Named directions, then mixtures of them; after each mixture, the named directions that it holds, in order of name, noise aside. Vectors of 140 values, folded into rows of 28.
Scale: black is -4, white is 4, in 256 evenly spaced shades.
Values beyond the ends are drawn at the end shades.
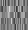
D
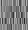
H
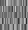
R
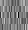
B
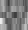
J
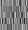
H.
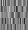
D, H.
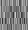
H.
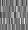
D, H.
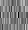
B.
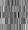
B, J.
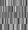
R.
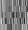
H, J.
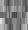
J.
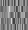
D.
